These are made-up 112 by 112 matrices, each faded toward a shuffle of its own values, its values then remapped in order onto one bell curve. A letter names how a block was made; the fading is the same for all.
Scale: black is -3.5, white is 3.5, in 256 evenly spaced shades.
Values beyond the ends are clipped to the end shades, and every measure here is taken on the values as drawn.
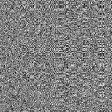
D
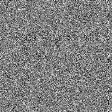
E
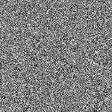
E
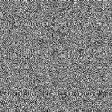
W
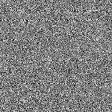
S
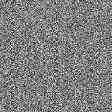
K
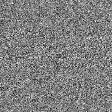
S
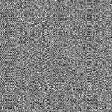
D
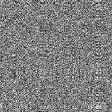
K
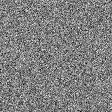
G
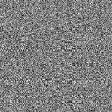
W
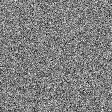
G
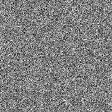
S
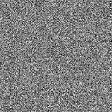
K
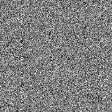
E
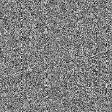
E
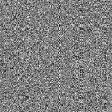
K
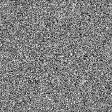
S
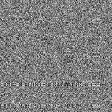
W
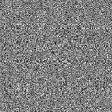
W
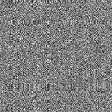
D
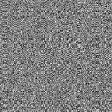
D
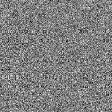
K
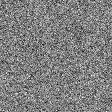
G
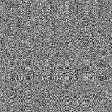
D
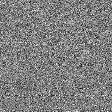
S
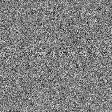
S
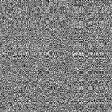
D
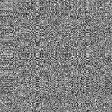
D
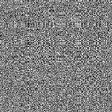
D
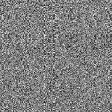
K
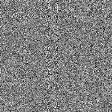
E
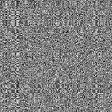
D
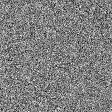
G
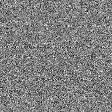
S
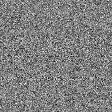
S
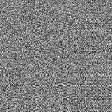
W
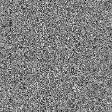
E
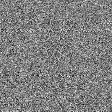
S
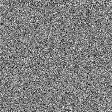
S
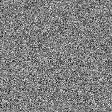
S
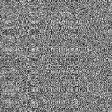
D
